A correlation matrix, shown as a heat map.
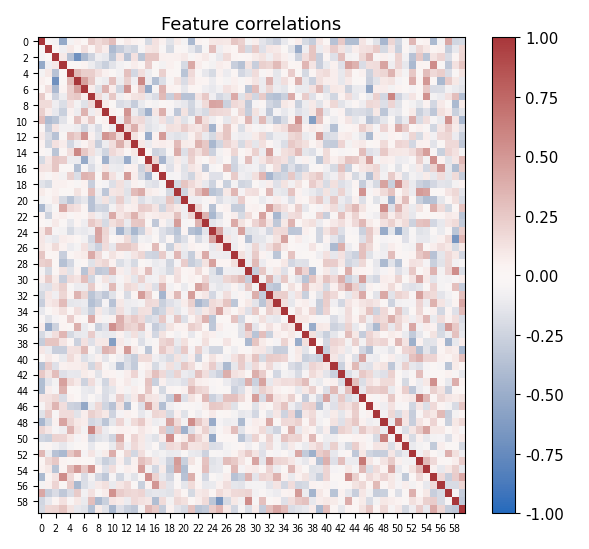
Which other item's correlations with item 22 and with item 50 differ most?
10
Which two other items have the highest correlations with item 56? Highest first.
16, 47
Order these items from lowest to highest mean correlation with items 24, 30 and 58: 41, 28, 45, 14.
14, 45, 41, 28
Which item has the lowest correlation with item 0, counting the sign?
3
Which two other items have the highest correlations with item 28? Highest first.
24, 30
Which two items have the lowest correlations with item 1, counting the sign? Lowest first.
36, 10
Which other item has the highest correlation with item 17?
12
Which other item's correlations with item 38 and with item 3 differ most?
55
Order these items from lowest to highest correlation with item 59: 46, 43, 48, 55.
43, 48, 46, 55
